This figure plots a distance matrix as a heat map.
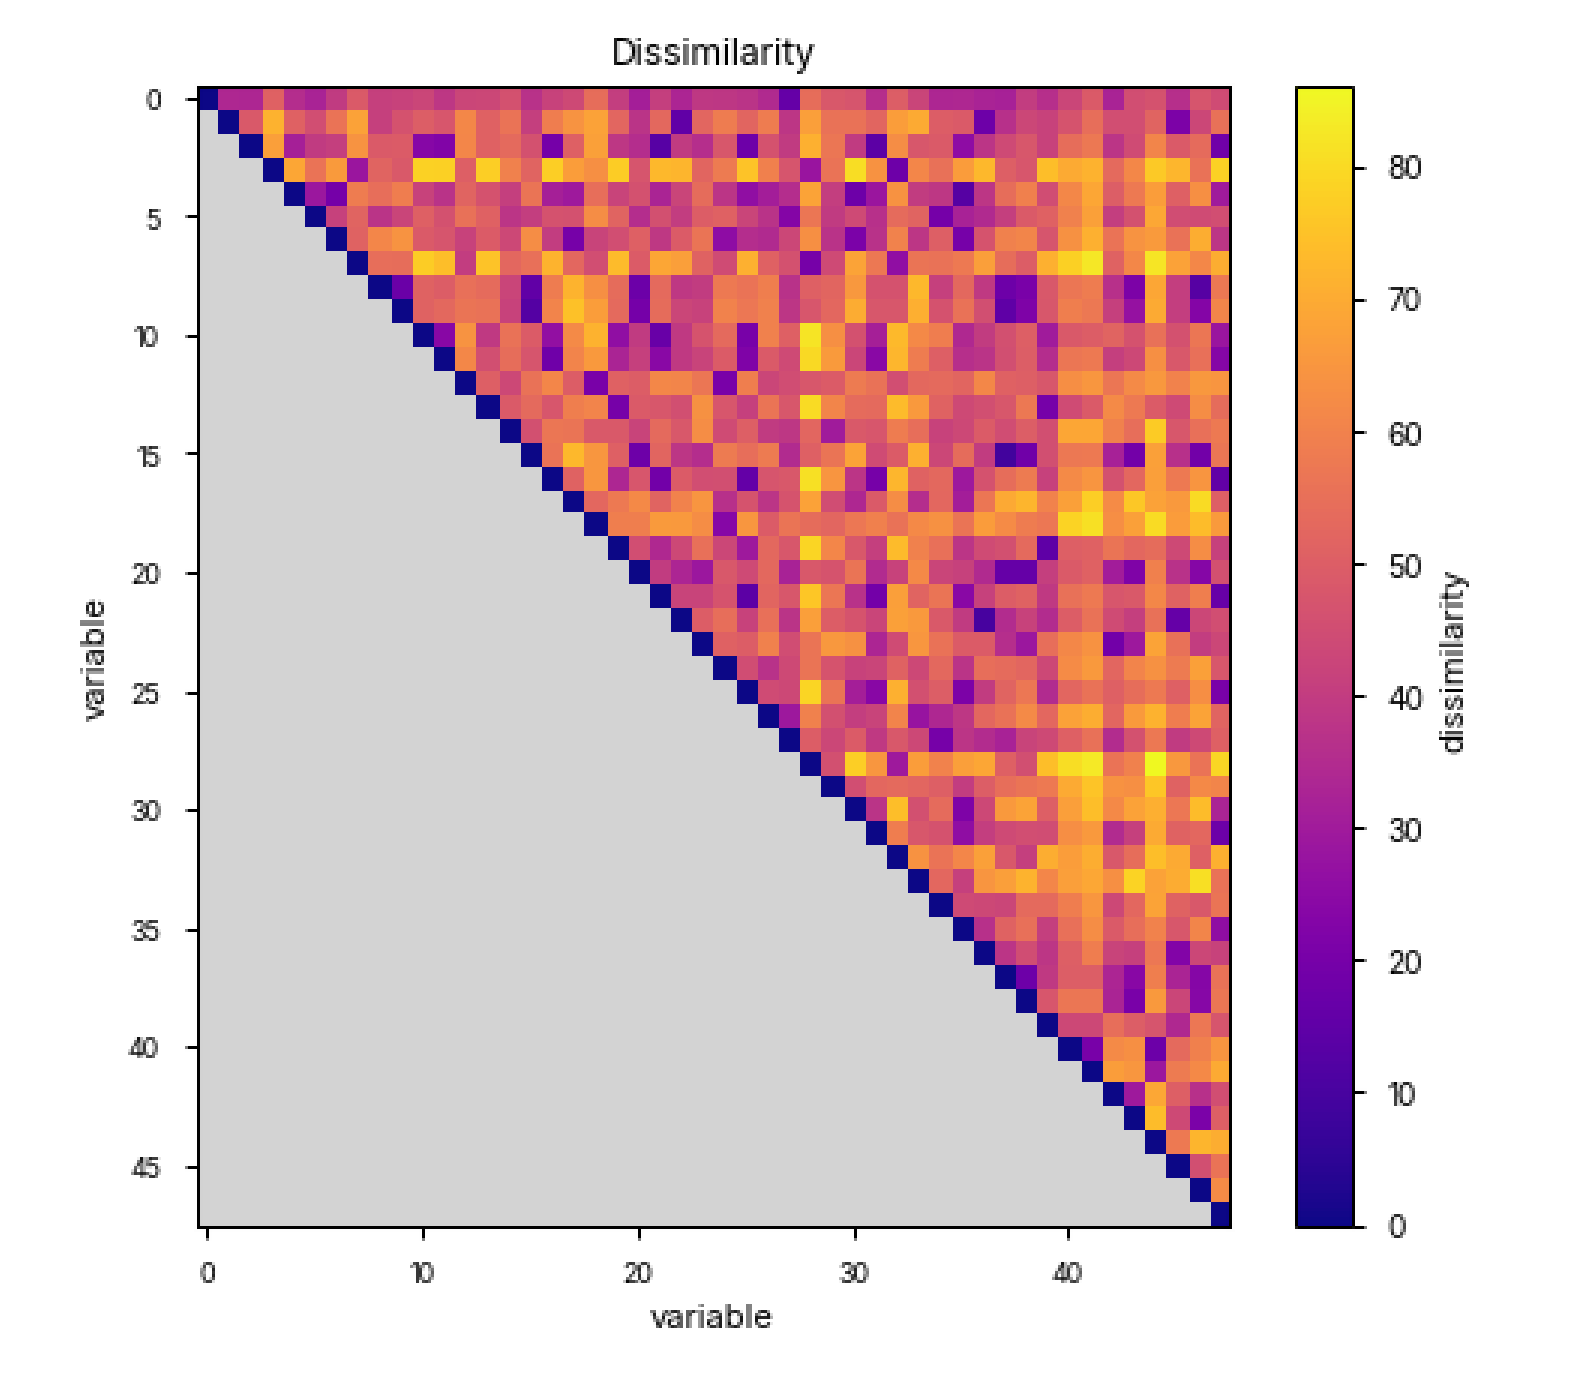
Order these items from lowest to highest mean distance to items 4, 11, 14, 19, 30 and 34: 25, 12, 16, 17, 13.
25, 16, 13, 17, 12
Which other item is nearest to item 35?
4
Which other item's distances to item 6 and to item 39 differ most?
17
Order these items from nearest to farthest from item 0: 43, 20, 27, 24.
27, 20, 24, 43
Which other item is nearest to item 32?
3
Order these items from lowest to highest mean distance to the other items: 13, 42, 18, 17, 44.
42, 13, 17, 18, 44
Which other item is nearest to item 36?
22
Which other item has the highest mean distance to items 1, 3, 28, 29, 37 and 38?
44
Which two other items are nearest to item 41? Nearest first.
40, 44
